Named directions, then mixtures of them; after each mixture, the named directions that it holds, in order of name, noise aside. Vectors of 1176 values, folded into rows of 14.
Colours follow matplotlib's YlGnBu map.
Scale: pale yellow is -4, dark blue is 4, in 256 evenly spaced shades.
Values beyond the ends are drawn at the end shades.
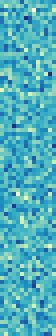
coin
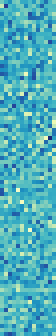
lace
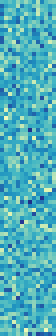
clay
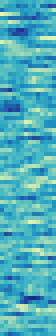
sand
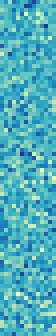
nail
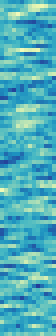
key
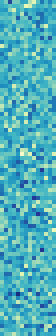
nail.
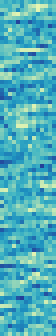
clay, key.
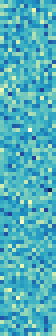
clay, coin, nail.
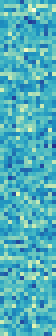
coin, key.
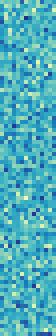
clay, coin.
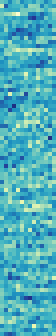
key, lace, sand.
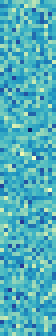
clay, coin, nail.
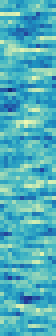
key, sand.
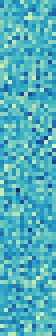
coin, lace.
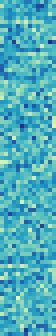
clay, key, lace.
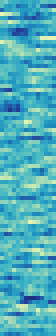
sand.
